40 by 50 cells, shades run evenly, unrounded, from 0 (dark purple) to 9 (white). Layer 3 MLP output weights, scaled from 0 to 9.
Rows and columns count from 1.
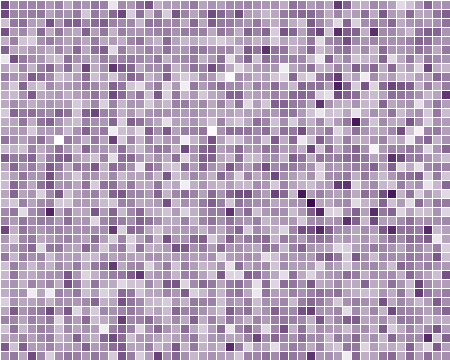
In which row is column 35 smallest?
23
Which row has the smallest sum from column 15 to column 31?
22
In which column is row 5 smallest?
39
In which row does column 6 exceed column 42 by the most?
4
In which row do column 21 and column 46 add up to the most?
16
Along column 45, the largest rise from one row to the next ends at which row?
19
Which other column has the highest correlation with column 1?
36
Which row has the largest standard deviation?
24
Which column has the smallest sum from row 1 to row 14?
38
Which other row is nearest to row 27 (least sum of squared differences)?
6
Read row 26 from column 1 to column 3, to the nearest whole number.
2 6 4
